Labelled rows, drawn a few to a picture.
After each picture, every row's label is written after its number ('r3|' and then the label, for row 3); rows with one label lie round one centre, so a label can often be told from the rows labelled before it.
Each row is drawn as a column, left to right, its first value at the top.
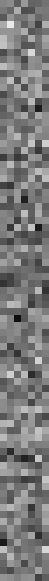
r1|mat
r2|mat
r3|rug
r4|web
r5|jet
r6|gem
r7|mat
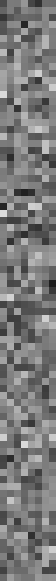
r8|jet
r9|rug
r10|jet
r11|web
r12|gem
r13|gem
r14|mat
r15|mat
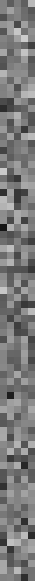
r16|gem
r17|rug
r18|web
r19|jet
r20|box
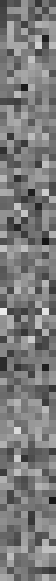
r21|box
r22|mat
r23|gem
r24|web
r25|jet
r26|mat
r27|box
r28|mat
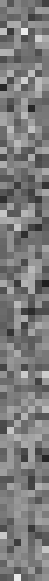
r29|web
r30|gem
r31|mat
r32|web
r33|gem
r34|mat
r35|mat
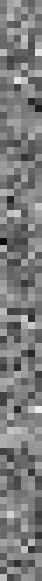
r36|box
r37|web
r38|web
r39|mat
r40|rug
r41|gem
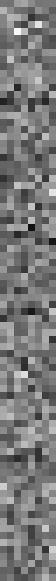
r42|rug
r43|rug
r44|web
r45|web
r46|gem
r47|mat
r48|rug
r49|box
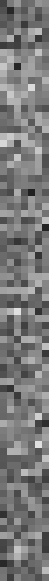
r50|jet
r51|jet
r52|box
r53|jet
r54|jet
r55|web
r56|gem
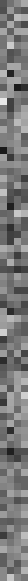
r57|box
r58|mat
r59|web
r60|web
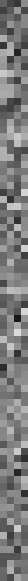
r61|jet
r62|gem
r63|rug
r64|box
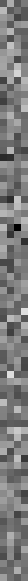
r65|rug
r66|web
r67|gem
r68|box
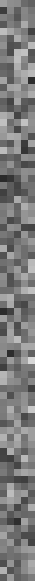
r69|web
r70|rug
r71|jet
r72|gem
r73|gem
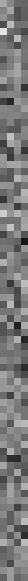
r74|web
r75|rug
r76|jet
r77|box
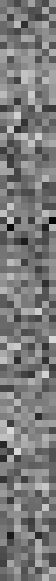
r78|jet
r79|gem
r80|rug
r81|jet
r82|jet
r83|box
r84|mat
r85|jet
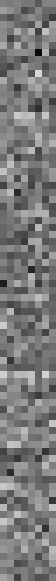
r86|mat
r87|box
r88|web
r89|web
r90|web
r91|rug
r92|web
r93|mat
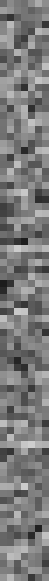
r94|mat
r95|mat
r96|box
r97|box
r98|gem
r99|web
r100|web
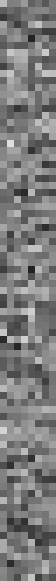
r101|box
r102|jet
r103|jet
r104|jet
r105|box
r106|gem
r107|gem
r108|gem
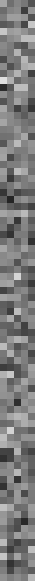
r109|web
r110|web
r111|jet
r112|jet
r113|mat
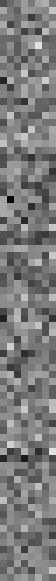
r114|rug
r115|web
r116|box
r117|rug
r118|mat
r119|mat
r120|web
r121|rug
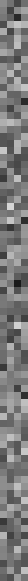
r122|web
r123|gem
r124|mat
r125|rug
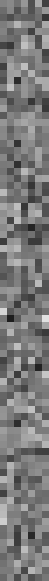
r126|box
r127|rug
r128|gem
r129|mat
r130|gem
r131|web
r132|mat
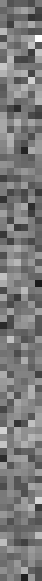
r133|web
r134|jet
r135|gem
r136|gem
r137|mat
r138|jet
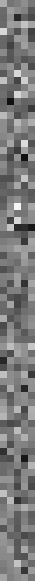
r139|web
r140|rug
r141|gem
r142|mat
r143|gem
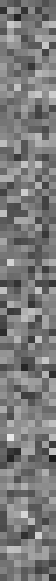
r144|jet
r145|mat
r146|mat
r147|box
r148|box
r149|jet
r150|mat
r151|jet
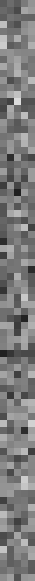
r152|mat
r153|rug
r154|jet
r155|rug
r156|mat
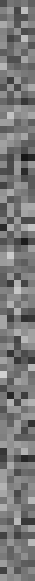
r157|mat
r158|rug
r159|box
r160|rug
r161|rug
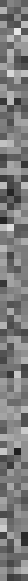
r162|rug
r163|jet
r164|web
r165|gem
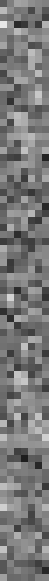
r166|mat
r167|rug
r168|web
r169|web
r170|jet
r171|jet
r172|mat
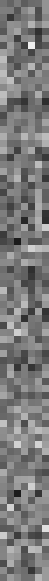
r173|jet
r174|mat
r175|box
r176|rug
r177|mat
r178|box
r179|rug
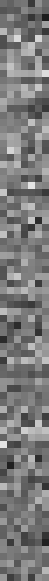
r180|box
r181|jet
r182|jet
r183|gem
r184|gem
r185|jet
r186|gem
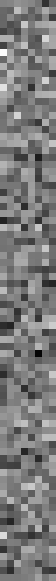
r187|jet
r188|jet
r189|rug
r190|mat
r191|box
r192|rug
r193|mat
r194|mat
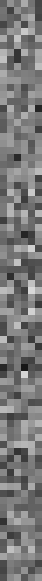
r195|jet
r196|box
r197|mat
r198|web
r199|box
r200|jet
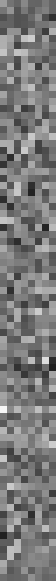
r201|gem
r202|mat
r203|box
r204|jet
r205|jet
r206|box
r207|gem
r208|box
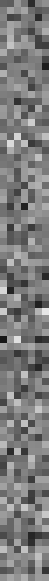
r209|box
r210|mat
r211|rug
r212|mat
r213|gem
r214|box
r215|box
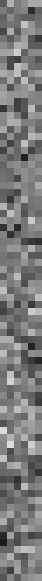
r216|gem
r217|web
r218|gem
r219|mat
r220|box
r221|box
